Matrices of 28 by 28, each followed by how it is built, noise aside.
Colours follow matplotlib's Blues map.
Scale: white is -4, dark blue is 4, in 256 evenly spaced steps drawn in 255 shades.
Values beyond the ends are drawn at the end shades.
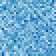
Toeplitz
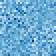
block diagonal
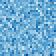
noise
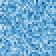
noise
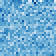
uneven rows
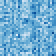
blocks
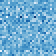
uneven rows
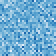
Toeplitz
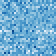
uneven rows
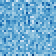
low rank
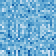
low rank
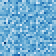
repeating rows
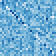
diagonal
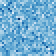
diagonal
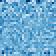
uneven rows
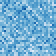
Toeplitz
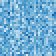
blocks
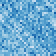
Toeplitz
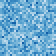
noise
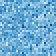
repeating rows
